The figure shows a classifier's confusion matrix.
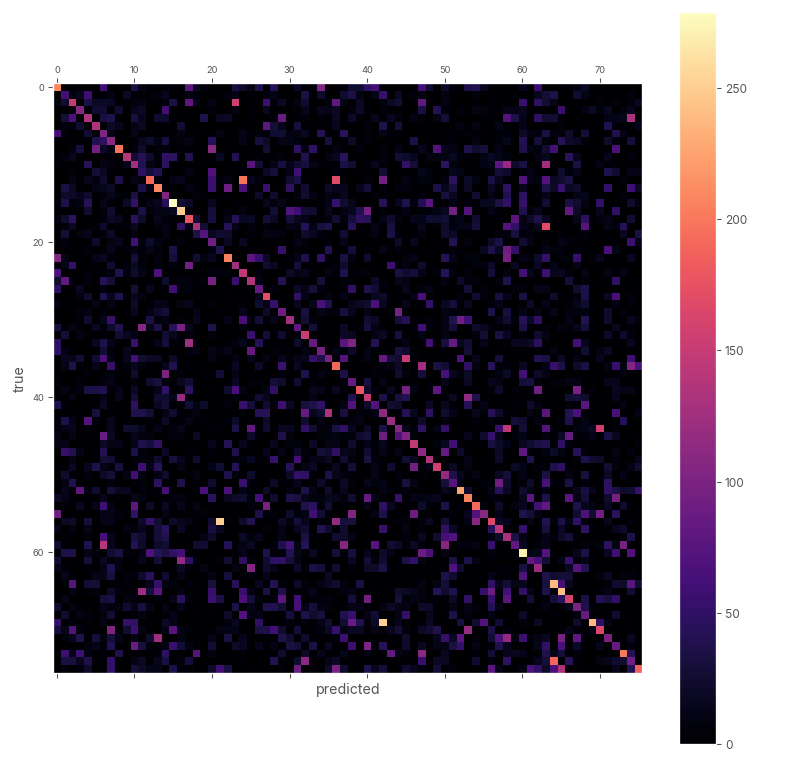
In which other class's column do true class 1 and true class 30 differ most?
52
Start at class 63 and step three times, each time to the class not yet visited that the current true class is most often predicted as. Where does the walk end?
50
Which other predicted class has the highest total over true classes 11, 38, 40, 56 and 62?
21
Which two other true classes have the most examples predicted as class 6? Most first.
59, 45
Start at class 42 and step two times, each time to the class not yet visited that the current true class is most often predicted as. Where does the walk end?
45
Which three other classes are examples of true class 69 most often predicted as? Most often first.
42, 38, 55
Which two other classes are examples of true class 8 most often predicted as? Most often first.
20, 5
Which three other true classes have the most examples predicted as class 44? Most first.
29, 45, 53
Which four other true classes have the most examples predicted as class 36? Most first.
12, 56, 75, 2
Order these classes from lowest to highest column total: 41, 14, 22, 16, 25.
41, 22, 25, 16, 14
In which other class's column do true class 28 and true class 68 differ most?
24
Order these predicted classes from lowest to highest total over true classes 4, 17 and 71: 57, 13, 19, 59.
19, 57, 59, 13
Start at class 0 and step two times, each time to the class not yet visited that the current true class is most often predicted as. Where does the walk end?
25
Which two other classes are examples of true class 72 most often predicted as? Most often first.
40, 10
